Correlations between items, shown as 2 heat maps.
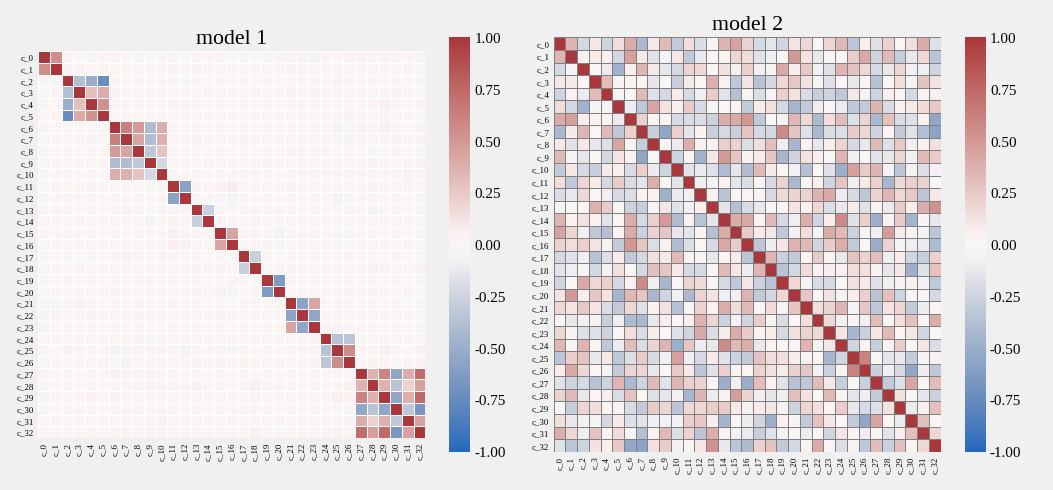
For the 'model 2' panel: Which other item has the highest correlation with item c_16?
c_6
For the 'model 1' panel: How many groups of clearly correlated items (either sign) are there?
11
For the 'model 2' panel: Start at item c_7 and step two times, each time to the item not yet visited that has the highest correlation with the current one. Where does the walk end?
c_2
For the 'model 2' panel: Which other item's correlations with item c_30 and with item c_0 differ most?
c_14
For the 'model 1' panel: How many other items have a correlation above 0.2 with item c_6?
3
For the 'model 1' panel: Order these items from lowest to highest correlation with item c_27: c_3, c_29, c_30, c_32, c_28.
c_30, c_3, c_28, c_29, c_32
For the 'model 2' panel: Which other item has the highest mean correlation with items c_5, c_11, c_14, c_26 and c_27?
c_8
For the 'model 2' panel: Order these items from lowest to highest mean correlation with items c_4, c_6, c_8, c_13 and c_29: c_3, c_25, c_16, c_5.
c_25, c_16, c_5, c_3
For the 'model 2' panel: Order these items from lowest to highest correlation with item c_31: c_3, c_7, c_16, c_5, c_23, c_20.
c_7, c_23, c_16, c_20, c_5, c_3
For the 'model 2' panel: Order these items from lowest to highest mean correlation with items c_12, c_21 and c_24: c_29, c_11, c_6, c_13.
c_13, c_11, c_6, c_29
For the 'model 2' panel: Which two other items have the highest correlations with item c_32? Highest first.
c_13, c_22
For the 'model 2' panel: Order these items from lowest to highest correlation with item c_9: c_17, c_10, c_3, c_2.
c_10, c_2, c_3, c_17
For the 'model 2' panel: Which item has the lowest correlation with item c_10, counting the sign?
c_24
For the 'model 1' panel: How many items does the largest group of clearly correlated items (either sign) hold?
6
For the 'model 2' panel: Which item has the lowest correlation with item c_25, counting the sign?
c_23
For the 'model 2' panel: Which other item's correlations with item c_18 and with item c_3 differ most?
c_17
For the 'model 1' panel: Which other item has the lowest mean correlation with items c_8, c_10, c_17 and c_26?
c_9
